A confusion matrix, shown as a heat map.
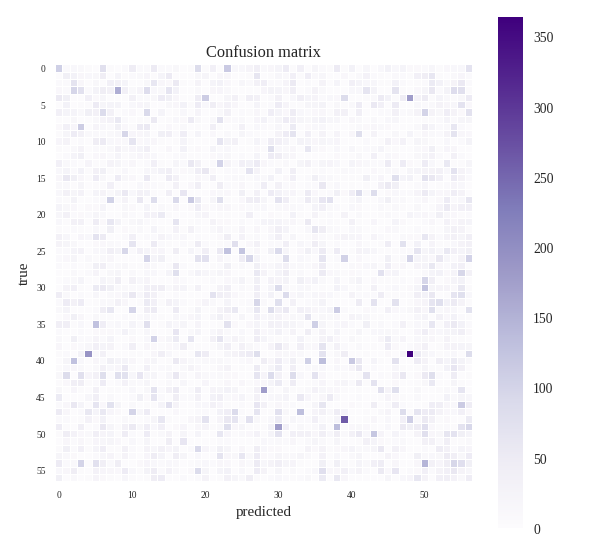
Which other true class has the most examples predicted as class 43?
50
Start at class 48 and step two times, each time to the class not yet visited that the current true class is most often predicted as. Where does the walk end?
4
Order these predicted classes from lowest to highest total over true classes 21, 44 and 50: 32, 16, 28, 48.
48, 32, 16, 28
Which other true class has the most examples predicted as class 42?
3
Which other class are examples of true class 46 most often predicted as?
55
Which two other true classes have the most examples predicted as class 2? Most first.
40, 3
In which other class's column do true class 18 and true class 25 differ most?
23
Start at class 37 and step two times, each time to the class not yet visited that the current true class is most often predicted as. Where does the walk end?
22
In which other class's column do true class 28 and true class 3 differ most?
8
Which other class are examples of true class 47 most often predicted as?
33
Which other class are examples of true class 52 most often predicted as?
19
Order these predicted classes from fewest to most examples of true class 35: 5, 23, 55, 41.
41, 55, 23, 5
